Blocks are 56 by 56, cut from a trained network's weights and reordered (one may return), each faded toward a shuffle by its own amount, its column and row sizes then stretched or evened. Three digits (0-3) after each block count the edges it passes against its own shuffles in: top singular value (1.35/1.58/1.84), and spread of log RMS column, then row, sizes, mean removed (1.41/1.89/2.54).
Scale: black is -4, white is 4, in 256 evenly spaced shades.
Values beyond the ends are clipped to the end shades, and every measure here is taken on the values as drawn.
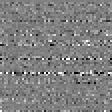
2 0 3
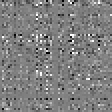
0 3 3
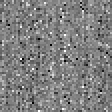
0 1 0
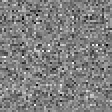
2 1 2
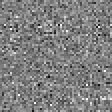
1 1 1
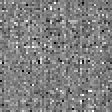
1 0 2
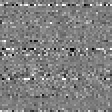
2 0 3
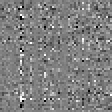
1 3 2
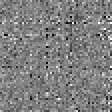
1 2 2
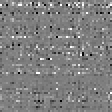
1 1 3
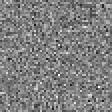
1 0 0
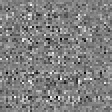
2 2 3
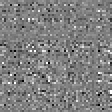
0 2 3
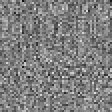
2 0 0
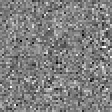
1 1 0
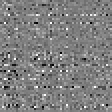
0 2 3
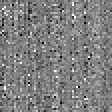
1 2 0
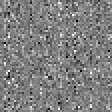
0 3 1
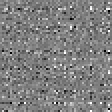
1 2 3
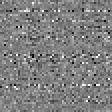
1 1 3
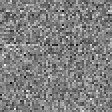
2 0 1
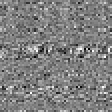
3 0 3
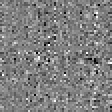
1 2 2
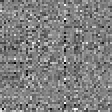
3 2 2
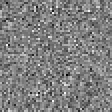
1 1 1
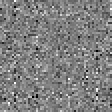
0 2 1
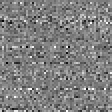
2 0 3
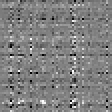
3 3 2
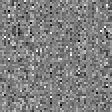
1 3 0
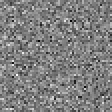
2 0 1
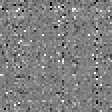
0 2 1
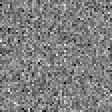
0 1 0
